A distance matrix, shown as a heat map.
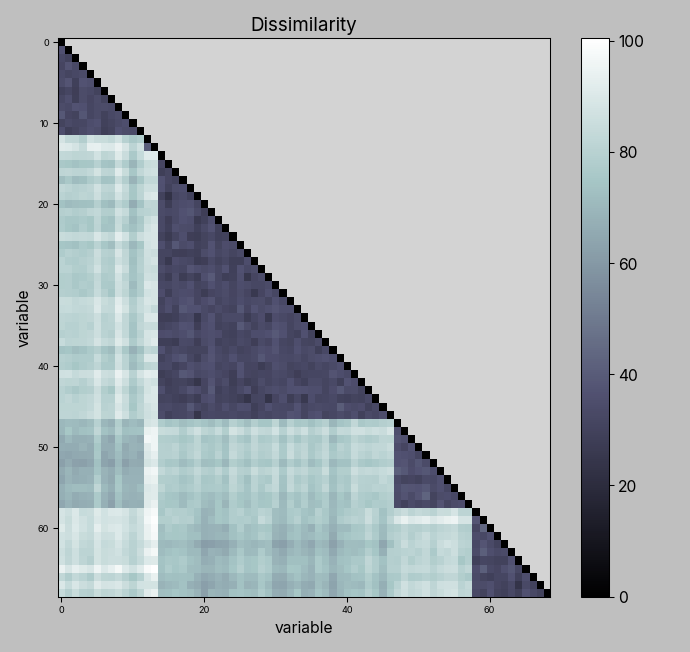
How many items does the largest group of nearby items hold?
33
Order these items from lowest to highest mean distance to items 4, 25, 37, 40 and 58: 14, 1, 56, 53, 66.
14, 66, 1, 56, 53
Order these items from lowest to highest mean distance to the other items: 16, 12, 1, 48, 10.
16, 10, 1, 48, 12
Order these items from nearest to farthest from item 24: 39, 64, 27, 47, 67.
27, 39, 67, 64, 47
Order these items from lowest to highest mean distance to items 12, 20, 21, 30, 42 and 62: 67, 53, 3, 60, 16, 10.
16, 67, 60, 10, 3, 53
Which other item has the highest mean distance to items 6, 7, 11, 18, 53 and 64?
13
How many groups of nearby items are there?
5
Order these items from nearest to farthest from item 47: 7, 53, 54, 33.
54, 53, 7, 33
